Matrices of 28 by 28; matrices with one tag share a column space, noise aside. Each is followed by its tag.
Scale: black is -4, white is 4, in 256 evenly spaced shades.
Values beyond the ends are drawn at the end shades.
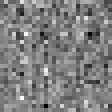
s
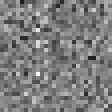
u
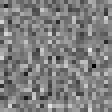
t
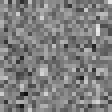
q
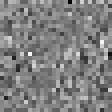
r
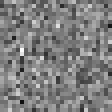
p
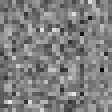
q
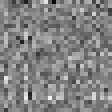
r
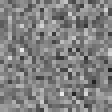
p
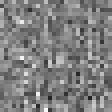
t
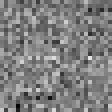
t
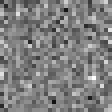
u
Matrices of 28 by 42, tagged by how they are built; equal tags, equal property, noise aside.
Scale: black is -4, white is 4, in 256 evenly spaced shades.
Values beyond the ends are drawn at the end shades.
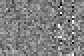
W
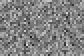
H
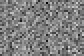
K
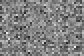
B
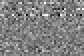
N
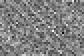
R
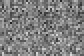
H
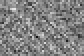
R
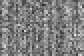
B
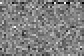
N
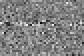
N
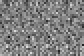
H
